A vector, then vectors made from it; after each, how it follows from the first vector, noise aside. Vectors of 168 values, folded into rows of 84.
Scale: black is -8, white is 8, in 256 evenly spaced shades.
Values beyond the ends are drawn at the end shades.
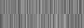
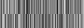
reversed, negated, scaled up.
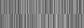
copied.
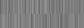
wrapped around, shrunk.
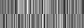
reversed, scaled up.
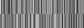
wrapped around, negated, scaled up.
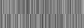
reversed, negated.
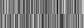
reversed, negated, scaled up.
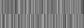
reversed.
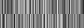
reversed, scaled up.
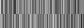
wrapped around, negated, scaled up.
